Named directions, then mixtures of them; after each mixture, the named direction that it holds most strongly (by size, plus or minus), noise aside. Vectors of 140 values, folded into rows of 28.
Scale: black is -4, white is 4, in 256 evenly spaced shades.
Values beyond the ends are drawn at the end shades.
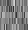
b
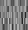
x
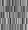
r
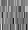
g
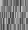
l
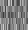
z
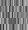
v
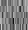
g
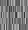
b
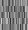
r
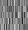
b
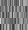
v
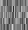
l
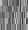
l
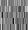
g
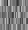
l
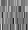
g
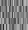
v
